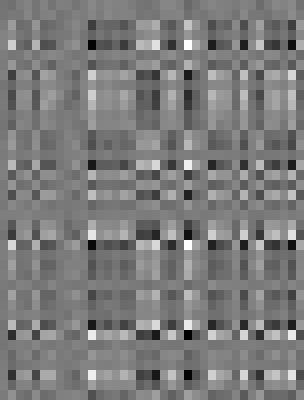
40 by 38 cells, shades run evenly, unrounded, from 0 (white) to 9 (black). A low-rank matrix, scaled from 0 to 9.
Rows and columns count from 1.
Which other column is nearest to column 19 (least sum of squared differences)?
5
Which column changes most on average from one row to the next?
24
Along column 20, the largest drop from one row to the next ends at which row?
25
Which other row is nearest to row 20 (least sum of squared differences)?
10
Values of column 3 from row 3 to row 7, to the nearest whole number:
5 5 5 5 5
